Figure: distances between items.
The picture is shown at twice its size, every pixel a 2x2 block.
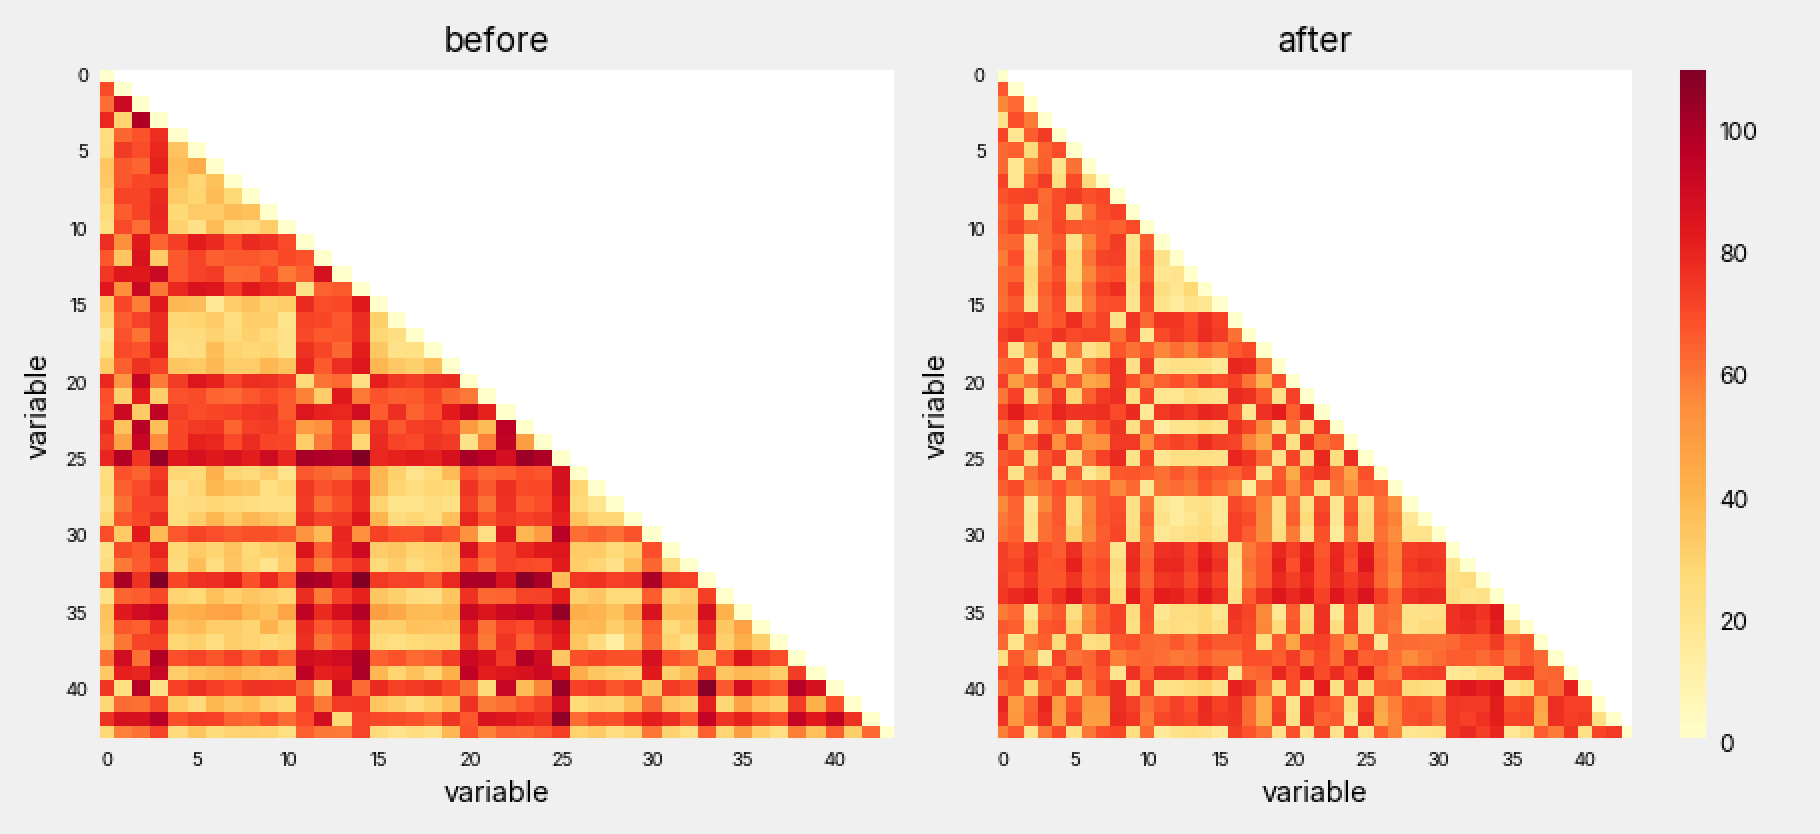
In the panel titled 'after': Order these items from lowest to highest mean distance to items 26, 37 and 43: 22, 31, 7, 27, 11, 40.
7, 11, 40, 27, 31, 22
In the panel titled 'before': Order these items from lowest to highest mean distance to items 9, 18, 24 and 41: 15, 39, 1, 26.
26, 15, 39, 1
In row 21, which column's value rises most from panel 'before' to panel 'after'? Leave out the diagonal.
1
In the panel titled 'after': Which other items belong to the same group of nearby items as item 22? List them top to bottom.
10, 17, 27
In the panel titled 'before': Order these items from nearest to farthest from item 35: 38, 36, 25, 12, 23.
36, 12, 38, 23, 25
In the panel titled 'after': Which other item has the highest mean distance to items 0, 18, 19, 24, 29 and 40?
34
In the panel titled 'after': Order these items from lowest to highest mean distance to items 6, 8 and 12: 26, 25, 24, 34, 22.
26, 25, 34, 24, 22
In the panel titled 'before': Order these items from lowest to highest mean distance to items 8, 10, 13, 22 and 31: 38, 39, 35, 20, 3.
39, 35, 38, 20, 3
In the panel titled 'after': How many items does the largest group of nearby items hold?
19
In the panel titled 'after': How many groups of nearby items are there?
6
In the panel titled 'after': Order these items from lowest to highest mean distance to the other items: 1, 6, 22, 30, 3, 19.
30, 19, 6, 1, 3, 22
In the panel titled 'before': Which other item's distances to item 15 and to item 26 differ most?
6
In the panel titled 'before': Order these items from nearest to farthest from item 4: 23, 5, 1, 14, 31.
31, 5, 1, 23, 14
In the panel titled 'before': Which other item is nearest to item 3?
40
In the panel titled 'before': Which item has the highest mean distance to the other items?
25
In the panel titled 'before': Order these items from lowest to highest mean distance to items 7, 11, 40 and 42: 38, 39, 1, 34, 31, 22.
1, 34, 31, 39, 22, 38
